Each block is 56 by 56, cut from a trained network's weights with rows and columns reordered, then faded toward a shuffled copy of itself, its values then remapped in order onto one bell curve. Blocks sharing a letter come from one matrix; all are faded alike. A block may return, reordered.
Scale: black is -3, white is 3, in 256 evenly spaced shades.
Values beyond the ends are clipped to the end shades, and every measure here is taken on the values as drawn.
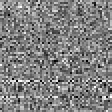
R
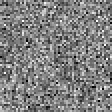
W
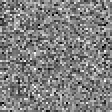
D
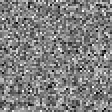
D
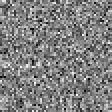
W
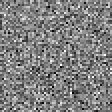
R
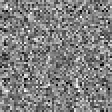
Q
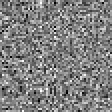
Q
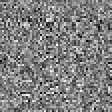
Q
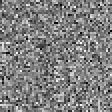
Q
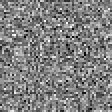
W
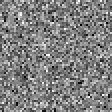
W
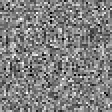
W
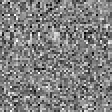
Q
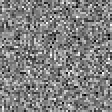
D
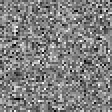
D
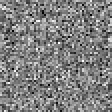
D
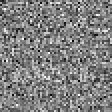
Q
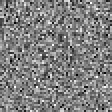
W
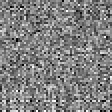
R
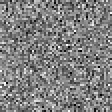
W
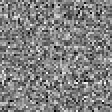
Q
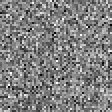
D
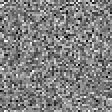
Q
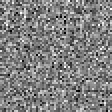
D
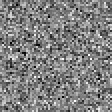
D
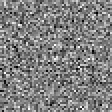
W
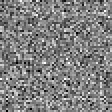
Q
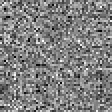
Q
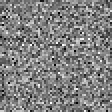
D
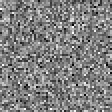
W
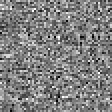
Q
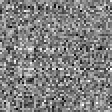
R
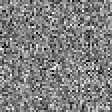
Q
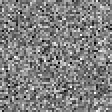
W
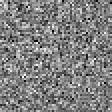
W
